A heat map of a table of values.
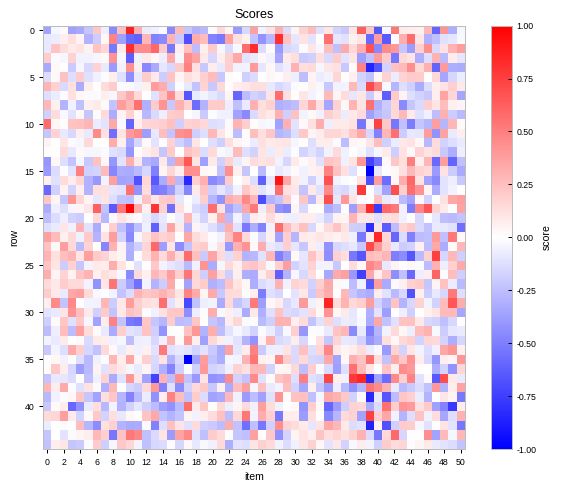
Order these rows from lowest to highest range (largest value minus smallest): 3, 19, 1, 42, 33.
33, 3, 42, 1, 19
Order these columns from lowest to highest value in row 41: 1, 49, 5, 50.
49, 5, 1, 50
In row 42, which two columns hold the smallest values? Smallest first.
39, 41
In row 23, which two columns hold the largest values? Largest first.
39, 13
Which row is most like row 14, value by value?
4
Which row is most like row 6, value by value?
25
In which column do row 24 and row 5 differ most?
44
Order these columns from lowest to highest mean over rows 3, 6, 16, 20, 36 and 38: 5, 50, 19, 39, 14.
14, 5, 50, 39, 19
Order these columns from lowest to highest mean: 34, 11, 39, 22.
39, 11, 22, 34
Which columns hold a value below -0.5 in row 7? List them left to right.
17, 23, 41
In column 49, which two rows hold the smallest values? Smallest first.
40, 14
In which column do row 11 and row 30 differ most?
17
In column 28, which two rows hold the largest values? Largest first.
16, 1
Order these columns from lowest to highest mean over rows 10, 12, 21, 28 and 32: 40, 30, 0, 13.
13, 30, 0, 40
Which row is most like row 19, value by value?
2
